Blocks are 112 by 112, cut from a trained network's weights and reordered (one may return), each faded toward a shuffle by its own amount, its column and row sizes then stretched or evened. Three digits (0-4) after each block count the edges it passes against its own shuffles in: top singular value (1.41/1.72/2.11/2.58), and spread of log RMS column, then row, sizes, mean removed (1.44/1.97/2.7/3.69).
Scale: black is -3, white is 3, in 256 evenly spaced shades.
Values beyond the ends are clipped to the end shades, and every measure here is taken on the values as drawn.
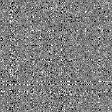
2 3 3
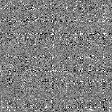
2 2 3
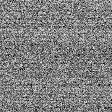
1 1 0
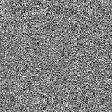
3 1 0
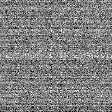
3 3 1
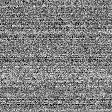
3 0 2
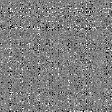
1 3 3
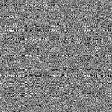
4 1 3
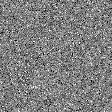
0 0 0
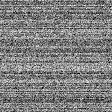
4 0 1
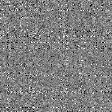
0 2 3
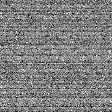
3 1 1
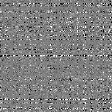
3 3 4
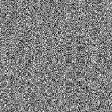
3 1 0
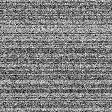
4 0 0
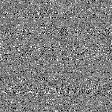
0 0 3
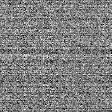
3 3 0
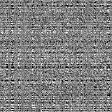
4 4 2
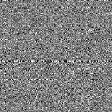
3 1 3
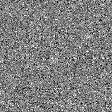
1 0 1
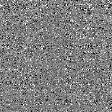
0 2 3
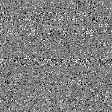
1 0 3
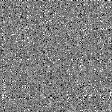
0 2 2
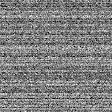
4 1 2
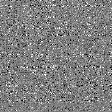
1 2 3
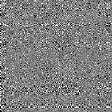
4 3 3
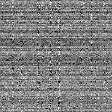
4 3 0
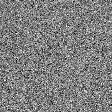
0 0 0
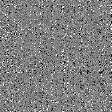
0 3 2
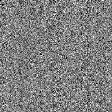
1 2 0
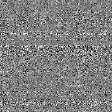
0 3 4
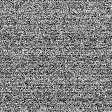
2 0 0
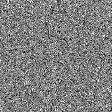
0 1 0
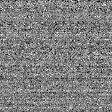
1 0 2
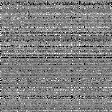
4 2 4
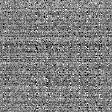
3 3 0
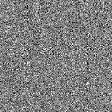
2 1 1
